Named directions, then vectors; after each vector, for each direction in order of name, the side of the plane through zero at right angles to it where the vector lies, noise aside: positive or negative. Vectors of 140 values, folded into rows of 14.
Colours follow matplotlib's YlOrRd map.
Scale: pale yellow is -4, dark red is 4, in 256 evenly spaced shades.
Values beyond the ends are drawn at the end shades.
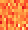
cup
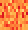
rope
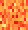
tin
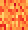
negative, negative, negative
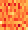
negative, positive, negative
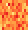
negative, positive, positive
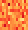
negative, positive, negative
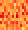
positive, positive, positive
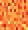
negative, positive, negative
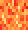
positive, negative, negative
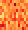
negative, negative, negative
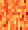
positive, positive, negative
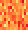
negative, negative, positive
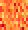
negative, negative, negative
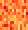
positive, positive, negative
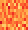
positive, negative, positive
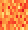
positive, negative, positive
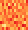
positive, negative, positive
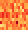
positive, positive, positive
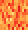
negative, positive, positive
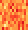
negative, negative, positive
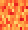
positive, negative, negative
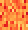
positive, positive, negative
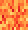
negative, positive, positive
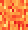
negative, negative, positive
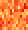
positive, negative, negative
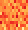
positive, positive, positive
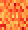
negative, negative, negative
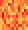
negative, positive, positive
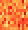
negative, negative, positive
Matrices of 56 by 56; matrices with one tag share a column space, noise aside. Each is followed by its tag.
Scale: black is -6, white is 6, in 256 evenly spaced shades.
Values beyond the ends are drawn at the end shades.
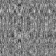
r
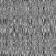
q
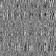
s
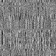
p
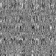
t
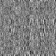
q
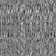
r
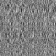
r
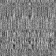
p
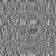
q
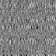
t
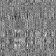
p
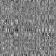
q
